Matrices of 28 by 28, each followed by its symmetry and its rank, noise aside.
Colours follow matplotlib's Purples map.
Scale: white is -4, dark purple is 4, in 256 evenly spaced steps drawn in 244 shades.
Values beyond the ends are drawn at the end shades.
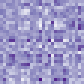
no symmetry, rank three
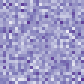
no symmetry, rank six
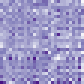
no symmetry, rank four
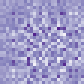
symmetric, rank three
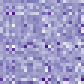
no symmetry, rank four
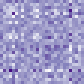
symmetric, rank three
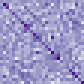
symmetric, rank six
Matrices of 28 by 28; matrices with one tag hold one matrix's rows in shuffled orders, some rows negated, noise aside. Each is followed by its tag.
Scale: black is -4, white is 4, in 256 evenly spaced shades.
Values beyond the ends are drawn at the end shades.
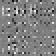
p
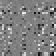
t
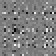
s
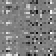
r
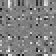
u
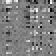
r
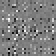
p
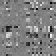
r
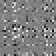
s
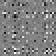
s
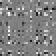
u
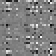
r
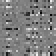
r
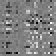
r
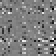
t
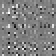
p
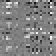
r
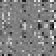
t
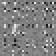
s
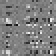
r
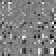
t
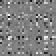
u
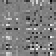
r
